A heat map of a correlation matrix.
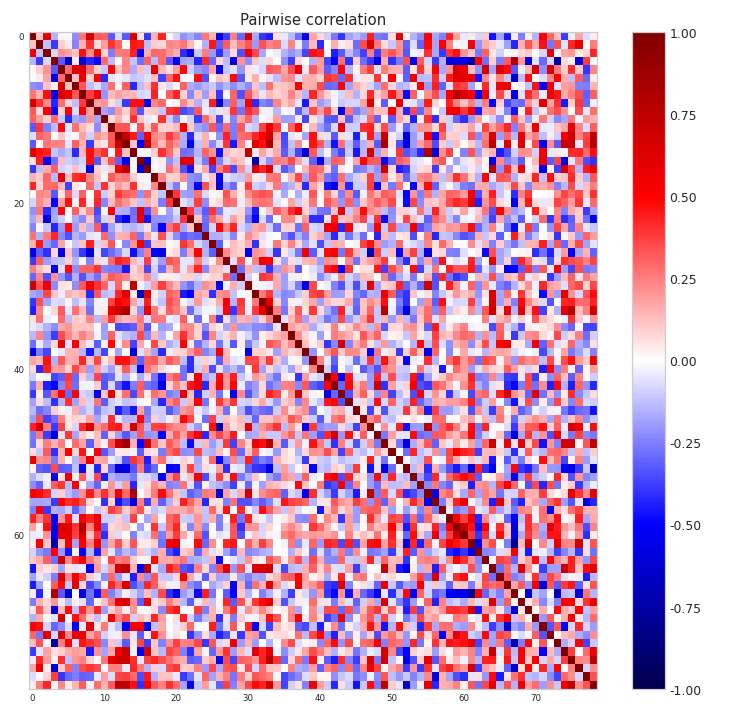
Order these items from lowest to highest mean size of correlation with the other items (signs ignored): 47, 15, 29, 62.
29, 62, 15, 47
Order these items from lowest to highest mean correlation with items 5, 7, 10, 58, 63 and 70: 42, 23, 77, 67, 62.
67, 62, 77, 42, 23
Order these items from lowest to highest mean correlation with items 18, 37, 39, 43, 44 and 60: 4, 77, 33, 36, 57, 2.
77, 57, 2, 36, 33, 4
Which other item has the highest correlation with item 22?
15
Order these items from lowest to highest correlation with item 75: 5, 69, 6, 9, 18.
5, 9, 69, 6, 18
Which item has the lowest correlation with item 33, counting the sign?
52
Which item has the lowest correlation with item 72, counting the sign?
57
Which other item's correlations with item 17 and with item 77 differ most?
4
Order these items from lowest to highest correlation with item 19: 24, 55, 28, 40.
24, 40, 28, 55
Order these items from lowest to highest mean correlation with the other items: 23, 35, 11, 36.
35, 23, 36, 11
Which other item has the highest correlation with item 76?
61
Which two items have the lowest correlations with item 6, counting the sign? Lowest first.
71, 14
